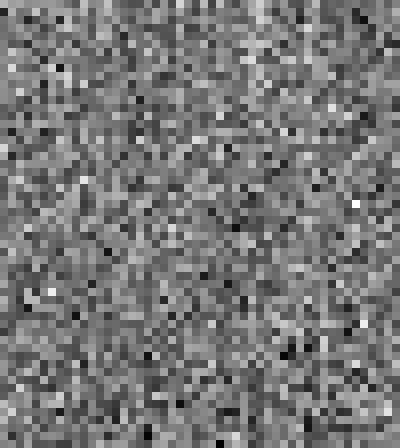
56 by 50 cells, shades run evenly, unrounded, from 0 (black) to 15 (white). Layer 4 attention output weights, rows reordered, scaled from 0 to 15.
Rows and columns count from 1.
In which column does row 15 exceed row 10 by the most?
28
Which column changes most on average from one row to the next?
8
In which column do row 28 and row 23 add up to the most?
11
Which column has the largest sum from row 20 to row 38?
39
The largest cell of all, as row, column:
26, 45
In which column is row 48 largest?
10
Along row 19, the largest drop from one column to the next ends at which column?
29
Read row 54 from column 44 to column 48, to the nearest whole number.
3 6 5 6 3
